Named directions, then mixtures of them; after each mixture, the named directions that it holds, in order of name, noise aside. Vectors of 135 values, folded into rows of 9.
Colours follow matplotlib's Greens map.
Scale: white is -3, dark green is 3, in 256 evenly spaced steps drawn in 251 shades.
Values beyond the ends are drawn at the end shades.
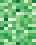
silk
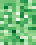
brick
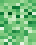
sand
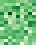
sand.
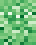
sand.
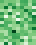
brick, sand.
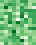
brick.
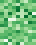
sand, silk.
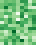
brick.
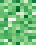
sand, silk.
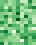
brick.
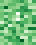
brick, silk.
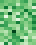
brick, sand.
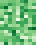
brick.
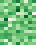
sand, silk.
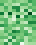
sand.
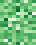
sand, silk.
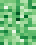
brick.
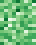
silk.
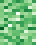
brick, silk.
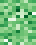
sand, silk.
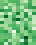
brick, sand.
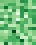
brick.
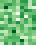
brick.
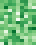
brick.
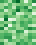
silk.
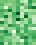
brick.
